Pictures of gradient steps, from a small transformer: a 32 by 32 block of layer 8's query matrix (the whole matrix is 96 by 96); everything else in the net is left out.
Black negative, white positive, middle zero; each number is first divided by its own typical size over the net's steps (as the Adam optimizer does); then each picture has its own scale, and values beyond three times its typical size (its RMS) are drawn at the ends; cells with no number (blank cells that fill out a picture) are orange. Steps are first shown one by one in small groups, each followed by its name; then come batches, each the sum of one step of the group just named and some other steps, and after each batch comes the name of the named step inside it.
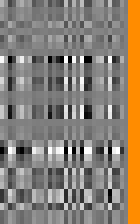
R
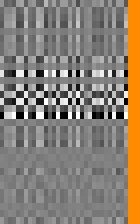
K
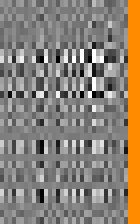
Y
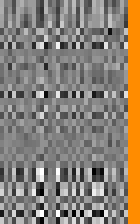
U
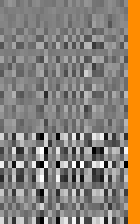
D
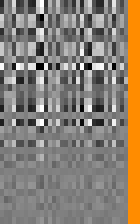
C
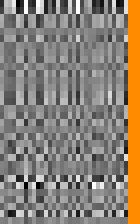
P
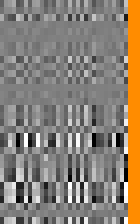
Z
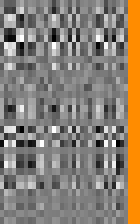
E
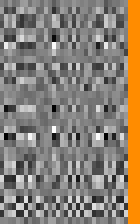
E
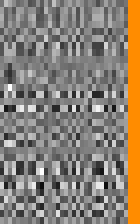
U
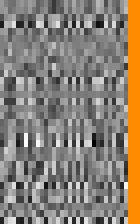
Z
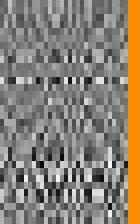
D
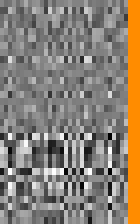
Z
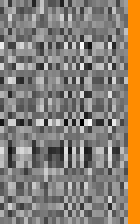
C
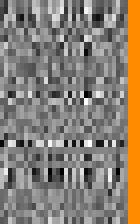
E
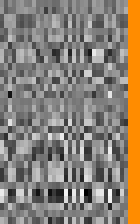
Y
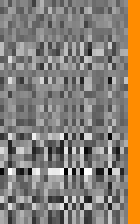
C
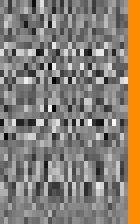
C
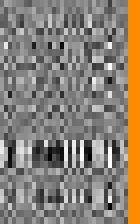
Y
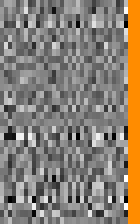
U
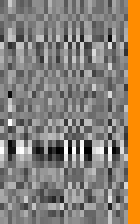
Y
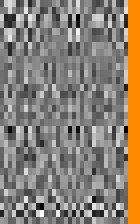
U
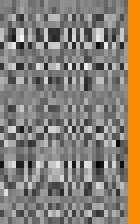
E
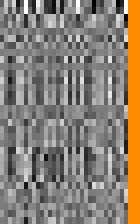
P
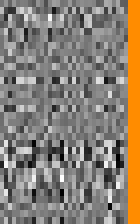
E
